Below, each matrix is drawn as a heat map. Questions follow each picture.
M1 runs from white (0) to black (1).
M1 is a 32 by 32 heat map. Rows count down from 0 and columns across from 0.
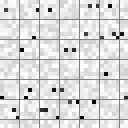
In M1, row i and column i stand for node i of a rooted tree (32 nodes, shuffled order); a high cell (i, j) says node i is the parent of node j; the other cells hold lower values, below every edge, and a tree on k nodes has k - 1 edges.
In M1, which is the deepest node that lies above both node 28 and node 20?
9
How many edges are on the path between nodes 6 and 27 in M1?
3
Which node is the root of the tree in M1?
2
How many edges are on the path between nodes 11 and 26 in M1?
6
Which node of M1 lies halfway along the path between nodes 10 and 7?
1
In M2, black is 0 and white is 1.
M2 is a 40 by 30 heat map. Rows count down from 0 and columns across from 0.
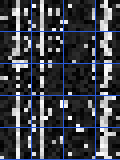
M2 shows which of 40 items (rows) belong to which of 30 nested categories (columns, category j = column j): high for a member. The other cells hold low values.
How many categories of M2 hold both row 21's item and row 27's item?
3
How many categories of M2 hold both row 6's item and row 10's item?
4
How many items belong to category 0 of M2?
3
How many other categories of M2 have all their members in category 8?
6
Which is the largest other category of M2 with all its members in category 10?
4
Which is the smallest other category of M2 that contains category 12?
3
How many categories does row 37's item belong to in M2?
4
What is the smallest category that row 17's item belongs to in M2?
23
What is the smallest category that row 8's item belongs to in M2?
27
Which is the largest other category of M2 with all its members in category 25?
7
